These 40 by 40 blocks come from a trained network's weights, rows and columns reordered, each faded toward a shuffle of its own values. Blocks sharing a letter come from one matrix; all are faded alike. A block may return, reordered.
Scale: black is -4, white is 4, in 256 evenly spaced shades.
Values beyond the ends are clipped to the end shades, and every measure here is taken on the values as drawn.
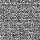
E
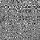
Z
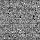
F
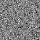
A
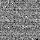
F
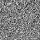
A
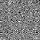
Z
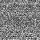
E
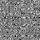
Z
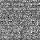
E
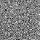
A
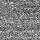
F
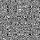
Z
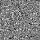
A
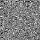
Z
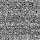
F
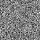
A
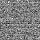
E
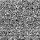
F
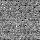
F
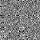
Z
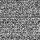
E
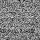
E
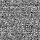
F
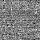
F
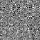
Z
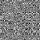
Z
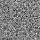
A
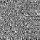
Z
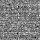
F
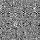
Z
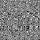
Z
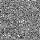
A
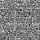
F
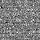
F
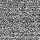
E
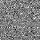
Z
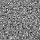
A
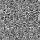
A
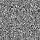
A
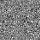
A
